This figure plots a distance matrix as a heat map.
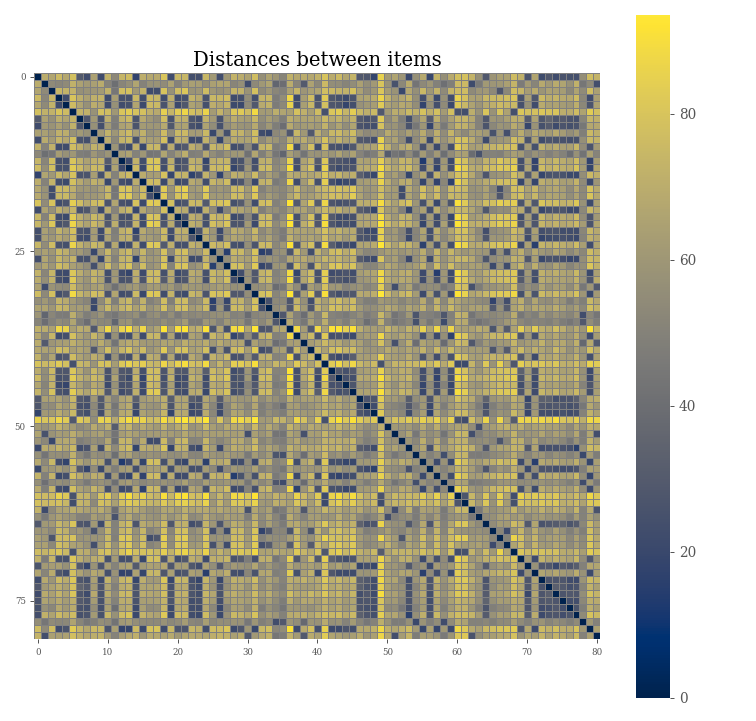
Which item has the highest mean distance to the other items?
49
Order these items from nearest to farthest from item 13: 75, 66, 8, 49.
75, 8, 66, 49
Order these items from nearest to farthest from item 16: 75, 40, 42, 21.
75, 40, 42, 21
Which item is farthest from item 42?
36
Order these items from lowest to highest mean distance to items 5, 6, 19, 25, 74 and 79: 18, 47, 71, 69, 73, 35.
47, 73, 35, 71, 69, 18
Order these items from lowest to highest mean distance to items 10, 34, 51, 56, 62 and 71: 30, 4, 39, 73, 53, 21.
30, 4, 21, 73, 53, 39
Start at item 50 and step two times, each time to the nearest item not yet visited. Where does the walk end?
11
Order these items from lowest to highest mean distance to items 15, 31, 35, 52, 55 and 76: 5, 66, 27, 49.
66, 27, 5, 49
